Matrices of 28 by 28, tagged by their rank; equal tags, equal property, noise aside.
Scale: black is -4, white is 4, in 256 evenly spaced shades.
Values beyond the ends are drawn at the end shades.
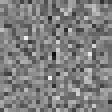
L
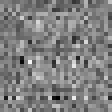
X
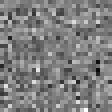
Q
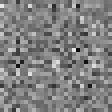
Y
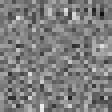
Y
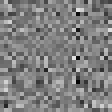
Y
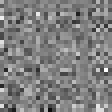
Y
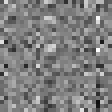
X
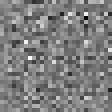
Y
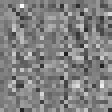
Y
